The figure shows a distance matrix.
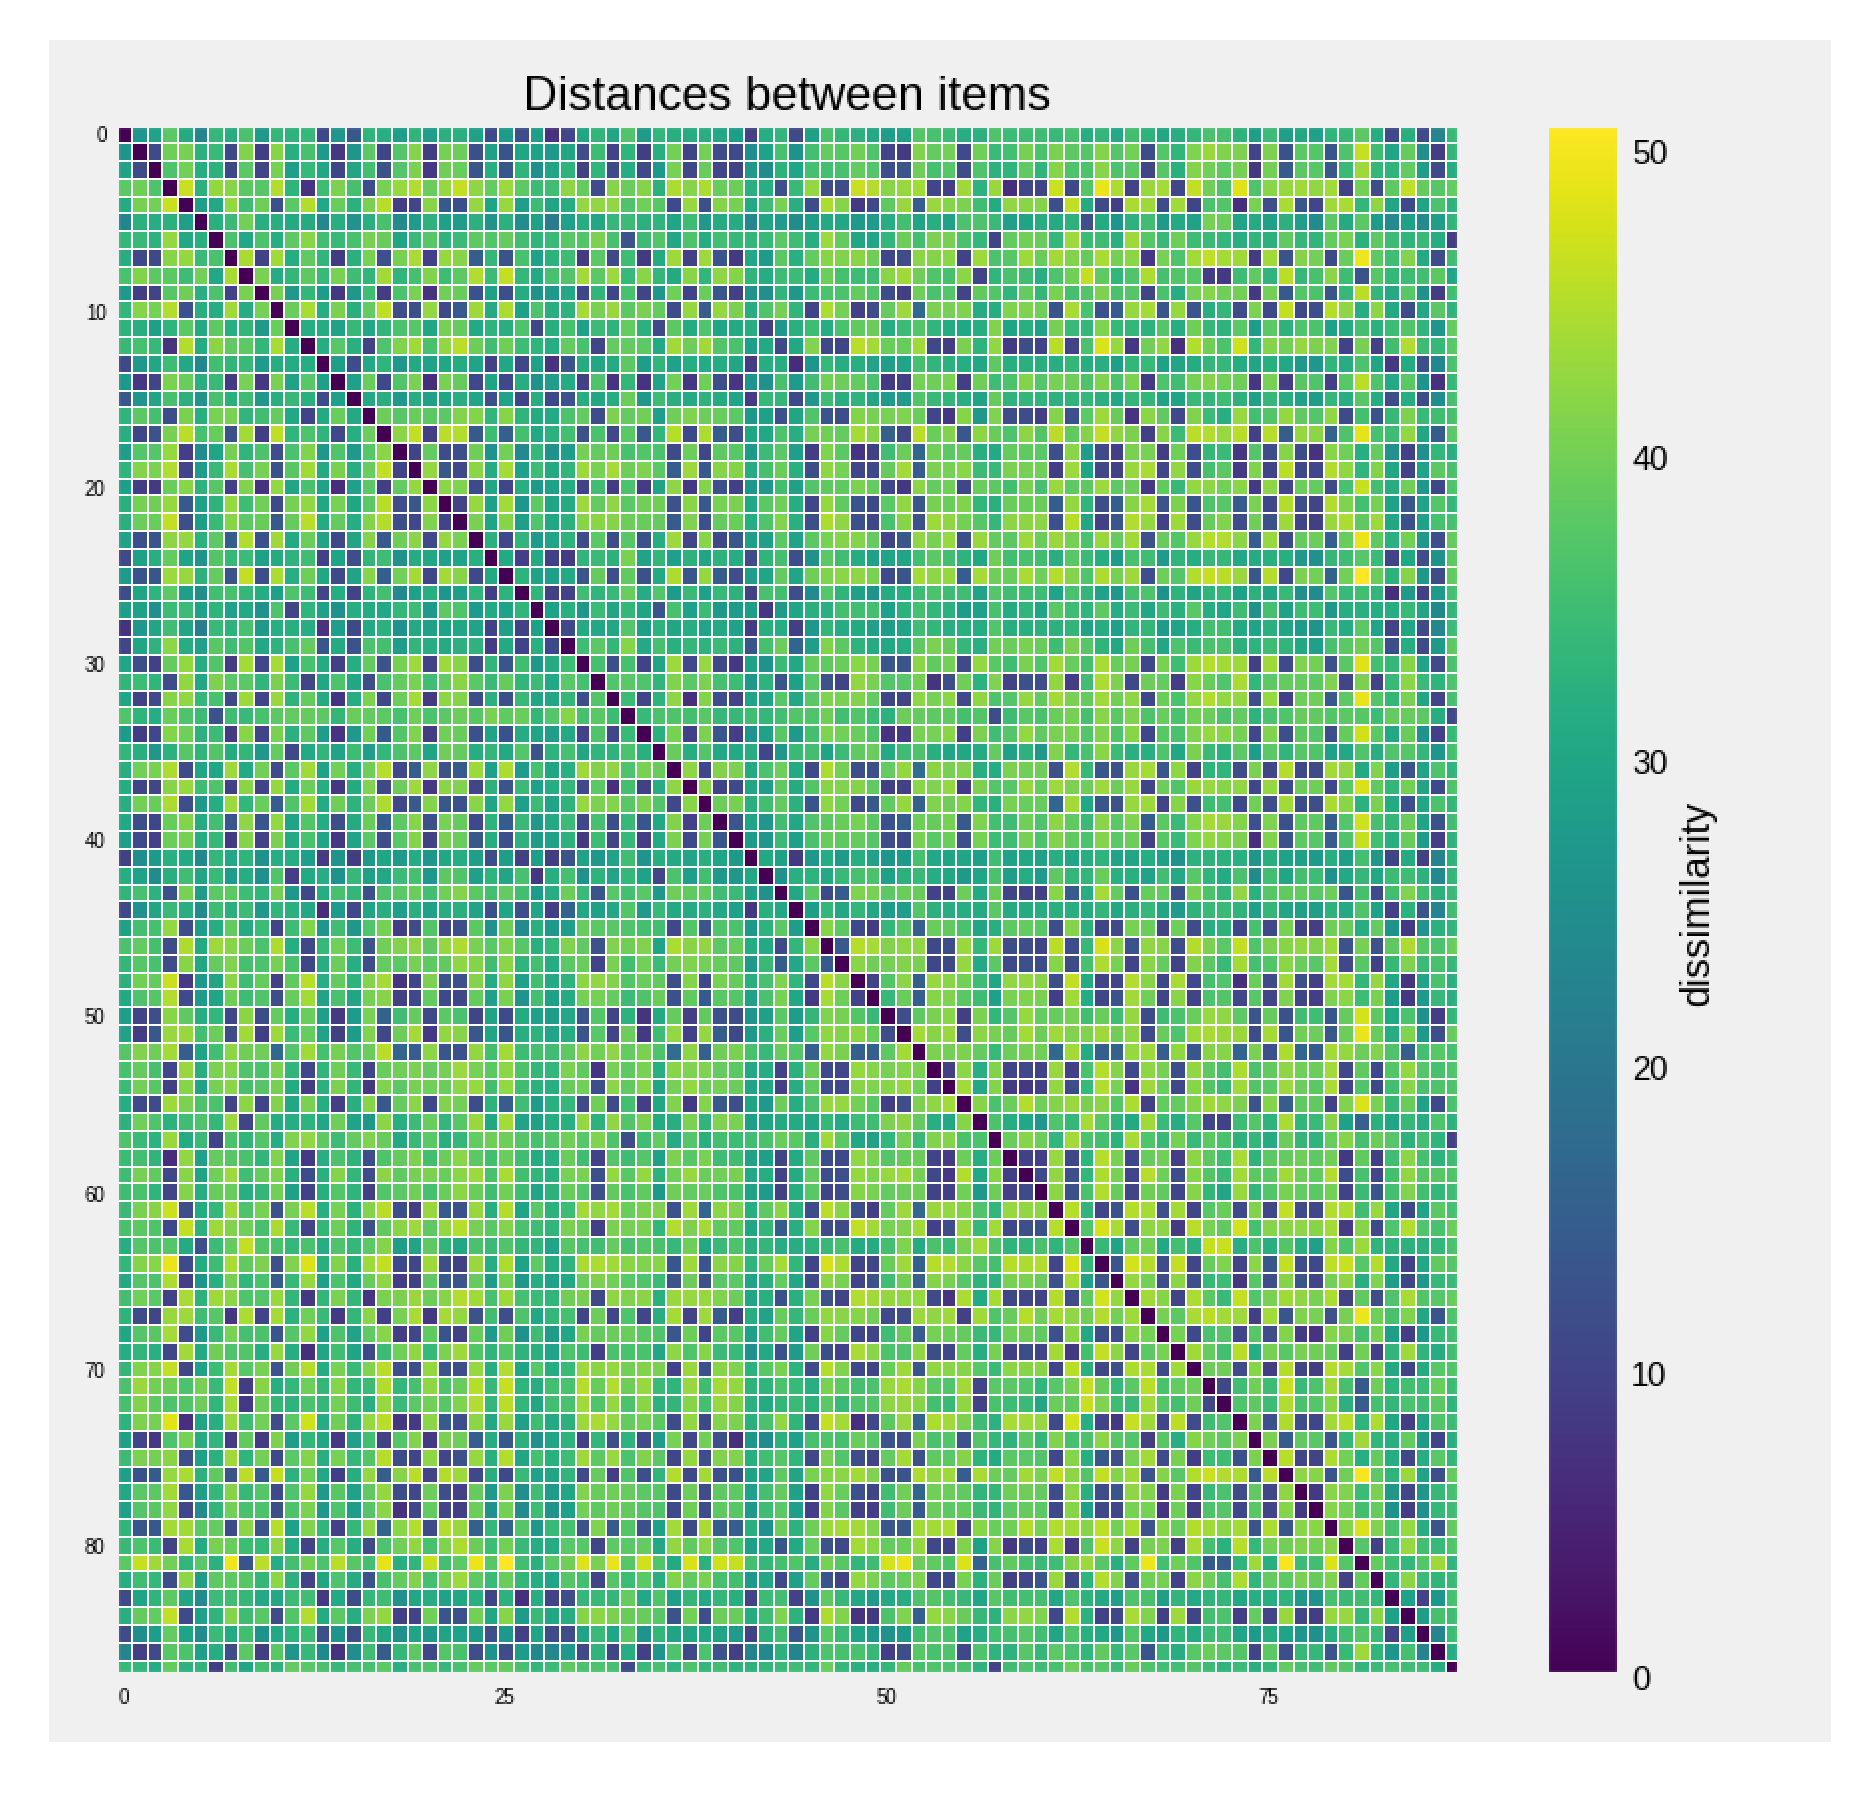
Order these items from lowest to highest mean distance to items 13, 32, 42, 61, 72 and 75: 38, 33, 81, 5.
38, 5, 81, 33
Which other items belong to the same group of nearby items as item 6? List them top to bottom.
33, 57, 87
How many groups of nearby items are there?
8
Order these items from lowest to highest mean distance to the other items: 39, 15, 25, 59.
15, 39, 25, 59
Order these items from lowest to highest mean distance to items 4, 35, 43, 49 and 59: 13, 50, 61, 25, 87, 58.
58, 61, 13, 87, 50, 25
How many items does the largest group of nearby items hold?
23
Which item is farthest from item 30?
81
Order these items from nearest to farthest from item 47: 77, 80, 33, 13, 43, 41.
80, 43, 41, 13, 33, 77
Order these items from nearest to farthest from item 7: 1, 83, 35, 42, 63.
1, 42, 35, 83, 63
